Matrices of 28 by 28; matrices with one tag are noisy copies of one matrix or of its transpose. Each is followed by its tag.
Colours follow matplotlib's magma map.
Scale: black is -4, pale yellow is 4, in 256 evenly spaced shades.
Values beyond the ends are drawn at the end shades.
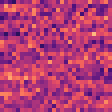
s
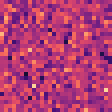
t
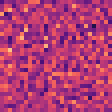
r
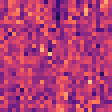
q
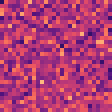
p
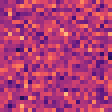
t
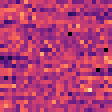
q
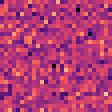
p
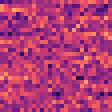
s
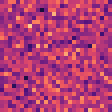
r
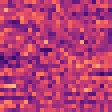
q
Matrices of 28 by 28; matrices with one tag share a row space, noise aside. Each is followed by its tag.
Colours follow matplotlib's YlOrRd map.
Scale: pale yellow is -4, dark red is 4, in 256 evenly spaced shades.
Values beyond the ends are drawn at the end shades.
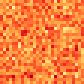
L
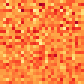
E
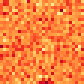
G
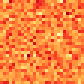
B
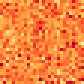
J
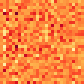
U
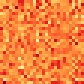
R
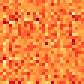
U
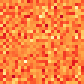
L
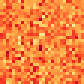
E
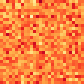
E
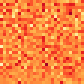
L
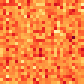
J
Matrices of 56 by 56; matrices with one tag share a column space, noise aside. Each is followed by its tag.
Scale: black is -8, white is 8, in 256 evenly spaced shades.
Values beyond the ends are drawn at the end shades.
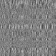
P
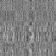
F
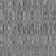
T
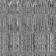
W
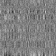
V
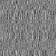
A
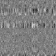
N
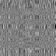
P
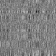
V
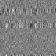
N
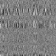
N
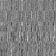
F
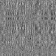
T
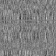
A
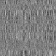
A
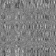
P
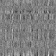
V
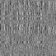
T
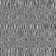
P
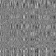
P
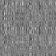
T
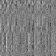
W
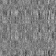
A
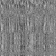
W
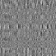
P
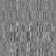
F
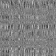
P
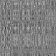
T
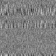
N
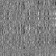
T
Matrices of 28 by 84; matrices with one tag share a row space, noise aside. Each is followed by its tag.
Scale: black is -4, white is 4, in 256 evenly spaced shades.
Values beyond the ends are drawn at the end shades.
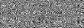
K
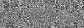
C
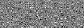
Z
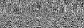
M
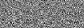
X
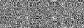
M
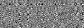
C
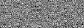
M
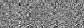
C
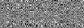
Z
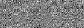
M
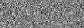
K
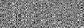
K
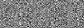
C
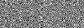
X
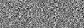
C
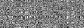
Z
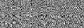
X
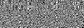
C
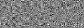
X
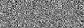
K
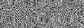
K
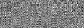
M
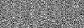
X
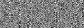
C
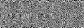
X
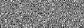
X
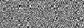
C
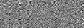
C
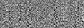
C
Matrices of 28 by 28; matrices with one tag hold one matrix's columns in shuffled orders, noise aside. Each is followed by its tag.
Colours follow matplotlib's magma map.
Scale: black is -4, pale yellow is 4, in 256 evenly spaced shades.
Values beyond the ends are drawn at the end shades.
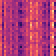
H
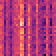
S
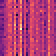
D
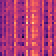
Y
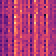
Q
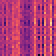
S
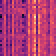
Q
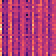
D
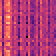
Y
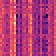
Q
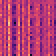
S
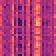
S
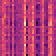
S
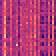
Y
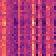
S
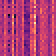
Q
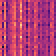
H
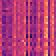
Y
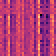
Q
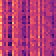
Y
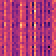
H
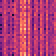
D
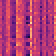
Y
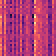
Q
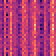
D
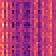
H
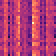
Y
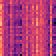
S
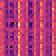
H
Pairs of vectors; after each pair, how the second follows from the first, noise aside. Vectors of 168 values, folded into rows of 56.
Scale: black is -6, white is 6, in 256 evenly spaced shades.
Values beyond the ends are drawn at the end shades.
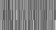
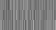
shrunk.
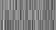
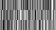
reversed, scaled up.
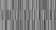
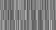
wrapped around, negated.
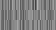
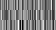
reversed, scaled up.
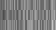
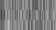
wrapped around, negated.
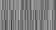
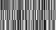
wrapped around, negated, scaled up.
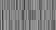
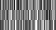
wrapped around, negated, scaled up.
